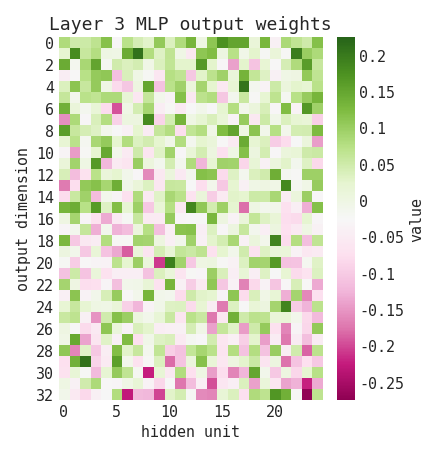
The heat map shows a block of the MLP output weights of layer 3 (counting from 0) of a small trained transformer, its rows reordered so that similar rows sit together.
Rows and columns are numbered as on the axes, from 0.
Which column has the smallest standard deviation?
19
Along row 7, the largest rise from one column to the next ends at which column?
1
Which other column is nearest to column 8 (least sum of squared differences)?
22
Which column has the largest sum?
10
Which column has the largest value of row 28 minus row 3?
5
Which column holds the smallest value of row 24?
15
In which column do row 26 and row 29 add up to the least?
21
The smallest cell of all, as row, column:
32, 23
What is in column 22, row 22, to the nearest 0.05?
0.05
